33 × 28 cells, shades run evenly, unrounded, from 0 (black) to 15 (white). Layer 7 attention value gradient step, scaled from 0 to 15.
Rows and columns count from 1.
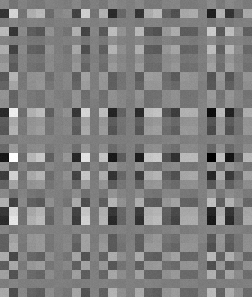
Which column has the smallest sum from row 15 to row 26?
24
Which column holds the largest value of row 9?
2
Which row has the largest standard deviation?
18
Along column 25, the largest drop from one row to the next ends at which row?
19
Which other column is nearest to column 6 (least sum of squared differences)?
14
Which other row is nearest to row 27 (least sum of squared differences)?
21
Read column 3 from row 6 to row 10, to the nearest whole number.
8 8 8 7 7
